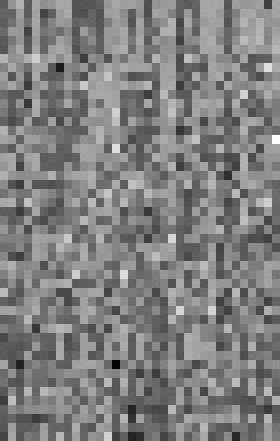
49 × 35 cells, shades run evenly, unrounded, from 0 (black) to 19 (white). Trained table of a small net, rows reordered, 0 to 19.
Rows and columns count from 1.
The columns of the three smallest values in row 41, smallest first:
15, 3, 25
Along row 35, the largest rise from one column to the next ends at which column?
34
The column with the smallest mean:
29
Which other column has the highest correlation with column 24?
18
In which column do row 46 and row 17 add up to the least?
33
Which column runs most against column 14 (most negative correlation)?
7
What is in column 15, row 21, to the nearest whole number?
13
